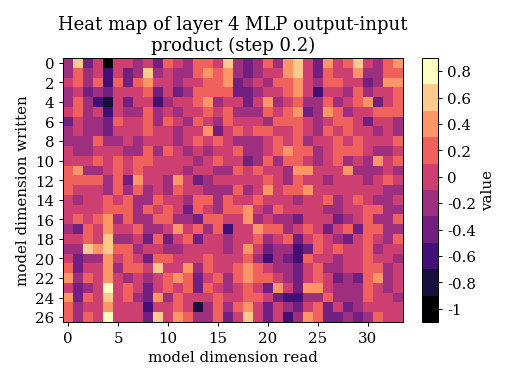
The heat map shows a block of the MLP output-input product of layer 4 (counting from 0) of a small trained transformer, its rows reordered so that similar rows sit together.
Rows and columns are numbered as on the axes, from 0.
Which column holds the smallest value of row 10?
18
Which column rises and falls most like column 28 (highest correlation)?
13
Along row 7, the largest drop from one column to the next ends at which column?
15
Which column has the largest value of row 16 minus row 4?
4
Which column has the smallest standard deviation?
5
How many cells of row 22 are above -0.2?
23
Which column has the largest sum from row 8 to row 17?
24
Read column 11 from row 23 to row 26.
0 0.2 0.2 0.4
